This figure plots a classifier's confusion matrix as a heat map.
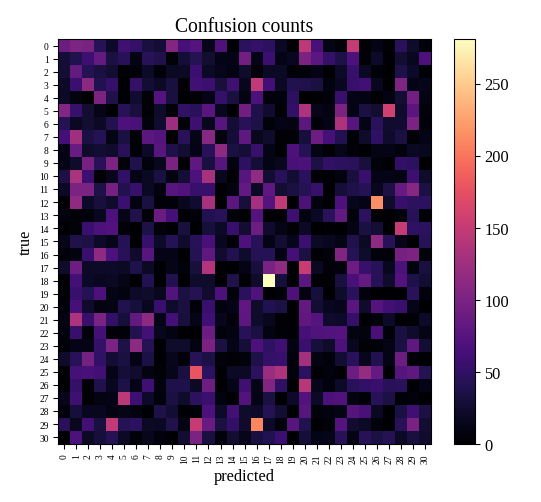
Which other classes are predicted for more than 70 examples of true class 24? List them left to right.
2, 20, 28
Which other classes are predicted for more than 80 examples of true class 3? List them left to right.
2, 16, 28
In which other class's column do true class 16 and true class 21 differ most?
1
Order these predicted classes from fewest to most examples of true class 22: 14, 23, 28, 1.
14, 28, 1, 23
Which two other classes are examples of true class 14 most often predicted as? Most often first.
28, 16
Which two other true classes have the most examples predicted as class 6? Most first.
23, 21
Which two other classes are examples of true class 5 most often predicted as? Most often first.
27, 20
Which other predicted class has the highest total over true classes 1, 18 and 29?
17
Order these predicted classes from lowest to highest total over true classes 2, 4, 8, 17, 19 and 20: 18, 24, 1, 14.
14, 18, 24, 1
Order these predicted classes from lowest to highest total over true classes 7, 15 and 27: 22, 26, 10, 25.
25, 10, 22, 26
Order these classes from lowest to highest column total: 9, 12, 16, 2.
9, 2, 16, 12
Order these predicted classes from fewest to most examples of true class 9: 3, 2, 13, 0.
0, 3, 13, 2
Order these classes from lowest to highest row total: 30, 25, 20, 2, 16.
2, 30, 20, 16, 25
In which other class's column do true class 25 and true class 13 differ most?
11
